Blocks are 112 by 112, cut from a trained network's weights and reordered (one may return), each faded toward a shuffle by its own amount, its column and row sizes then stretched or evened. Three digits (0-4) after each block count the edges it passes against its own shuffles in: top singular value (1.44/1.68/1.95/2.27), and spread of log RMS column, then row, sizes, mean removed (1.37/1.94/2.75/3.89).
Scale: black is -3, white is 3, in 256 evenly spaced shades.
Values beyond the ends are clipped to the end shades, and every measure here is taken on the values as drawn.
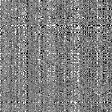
4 3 3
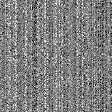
4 3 1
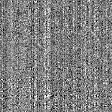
4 2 2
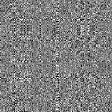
4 3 3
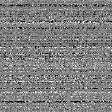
4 2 4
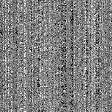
4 3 1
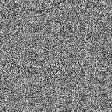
2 0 1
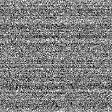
4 2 0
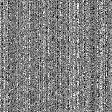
4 3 0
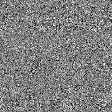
0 1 2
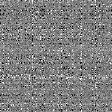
2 3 3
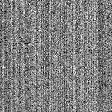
4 0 1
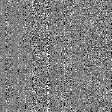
0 4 0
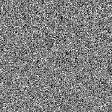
1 1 1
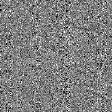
0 3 0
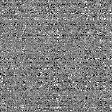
1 2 3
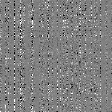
1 4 2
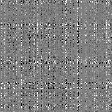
3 4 3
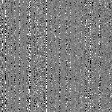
1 4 0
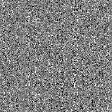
0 3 1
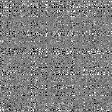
0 3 4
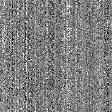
3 3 1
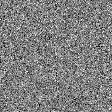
0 1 0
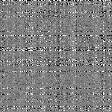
3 2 4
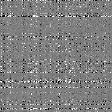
2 3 4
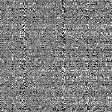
3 3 2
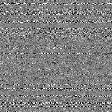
4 0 4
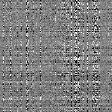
4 4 1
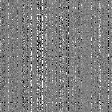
3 4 1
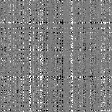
4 4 3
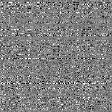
1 2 4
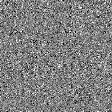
0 1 2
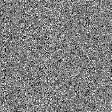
0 2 0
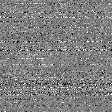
0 0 4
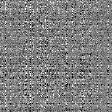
3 4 1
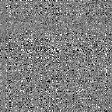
0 3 3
